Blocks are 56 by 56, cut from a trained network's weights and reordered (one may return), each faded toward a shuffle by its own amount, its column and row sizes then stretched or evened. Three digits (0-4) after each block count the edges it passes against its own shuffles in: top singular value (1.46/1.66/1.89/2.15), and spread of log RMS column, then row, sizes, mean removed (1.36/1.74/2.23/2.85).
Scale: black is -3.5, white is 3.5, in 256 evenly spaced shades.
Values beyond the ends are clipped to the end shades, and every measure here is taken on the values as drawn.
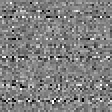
2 0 4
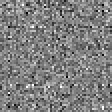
1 1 2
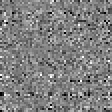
1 2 3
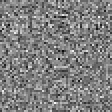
3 0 2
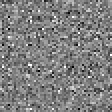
1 2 2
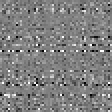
3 3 4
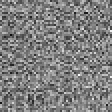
4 0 0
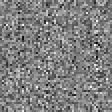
0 2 0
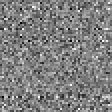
3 1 2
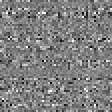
0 0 4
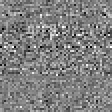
1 0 4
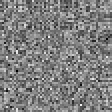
4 0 2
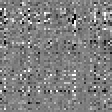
1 4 4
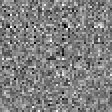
3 1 1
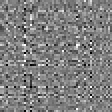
4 3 3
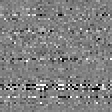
4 0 4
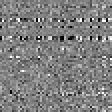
4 2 4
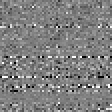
1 1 4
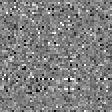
2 0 2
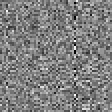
4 2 1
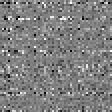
0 3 4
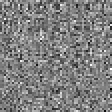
3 2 1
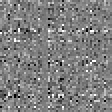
1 4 3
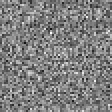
3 0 0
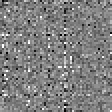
2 3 1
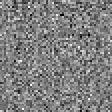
2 1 2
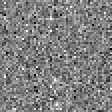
0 2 1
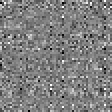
2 3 3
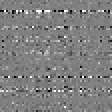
4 2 4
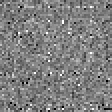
0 1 2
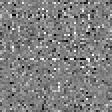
2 2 2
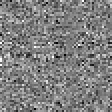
2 2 2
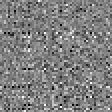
4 3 2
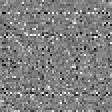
3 1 3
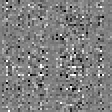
2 4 2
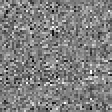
1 2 2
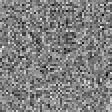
2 0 0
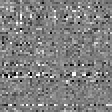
1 2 4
